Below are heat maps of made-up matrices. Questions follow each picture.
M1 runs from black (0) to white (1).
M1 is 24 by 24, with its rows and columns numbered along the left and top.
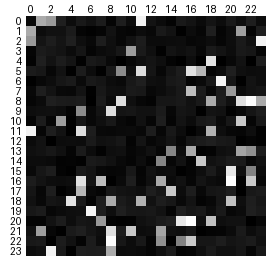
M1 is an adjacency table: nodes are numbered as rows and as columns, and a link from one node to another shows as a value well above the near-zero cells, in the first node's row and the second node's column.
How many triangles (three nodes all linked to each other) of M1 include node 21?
0
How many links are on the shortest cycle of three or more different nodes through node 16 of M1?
3
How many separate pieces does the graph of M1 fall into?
3
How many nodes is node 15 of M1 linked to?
2
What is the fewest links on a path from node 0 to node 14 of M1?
4
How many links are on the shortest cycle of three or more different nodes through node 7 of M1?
3
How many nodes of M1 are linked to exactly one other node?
4
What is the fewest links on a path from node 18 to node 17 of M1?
3
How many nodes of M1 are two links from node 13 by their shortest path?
8
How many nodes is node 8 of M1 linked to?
5
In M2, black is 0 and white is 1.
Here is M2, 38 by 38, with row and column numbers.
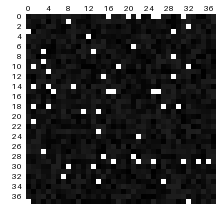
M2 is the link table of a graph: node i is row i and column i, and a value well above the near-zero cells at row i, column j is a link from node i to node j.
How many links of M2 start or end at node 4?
4
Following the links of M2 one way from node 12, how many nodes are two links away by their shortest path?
9
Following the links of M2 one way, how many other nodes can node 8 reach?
7
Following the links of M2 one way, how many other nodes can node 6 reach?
10
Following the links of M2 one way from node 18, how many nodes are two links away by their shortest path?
4
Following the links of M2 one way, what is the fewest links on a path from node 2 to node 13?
3
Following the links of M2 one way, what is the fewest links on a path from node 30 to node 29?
2
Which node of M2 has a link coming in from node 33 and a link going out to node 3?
node 27
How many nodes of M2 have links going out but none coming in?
9
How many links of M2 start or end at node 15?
7
